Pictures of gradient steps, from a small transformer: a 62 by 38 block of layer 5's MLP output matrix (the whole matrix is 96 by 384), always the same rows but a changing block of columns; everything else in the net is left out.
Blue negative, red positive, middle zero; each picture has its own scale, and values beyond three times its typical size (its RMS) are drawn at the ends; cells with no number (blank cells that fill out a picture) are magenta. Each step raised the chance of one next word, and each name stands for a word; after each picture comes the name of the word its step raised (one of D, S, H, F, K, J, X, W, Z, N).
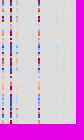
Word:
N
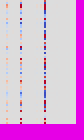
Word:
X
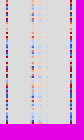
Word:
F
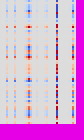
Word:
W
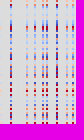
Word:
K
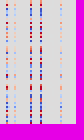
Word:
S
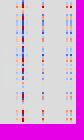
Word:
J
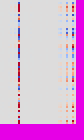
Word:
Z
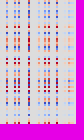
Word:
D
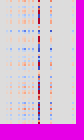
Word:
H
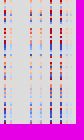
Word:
F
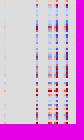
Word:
K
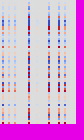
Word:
K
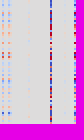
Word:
W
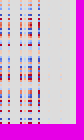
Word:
Z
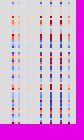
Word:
N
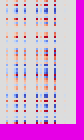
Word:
X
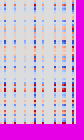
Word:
K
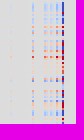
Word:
W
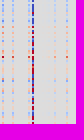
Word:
W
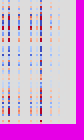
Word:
J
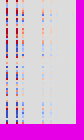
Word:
F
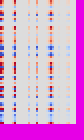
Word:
F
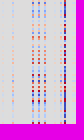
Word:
D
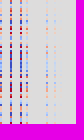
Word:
K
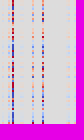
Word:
F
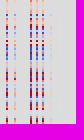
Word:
Z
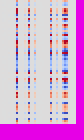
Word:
Z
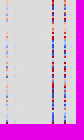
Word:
F
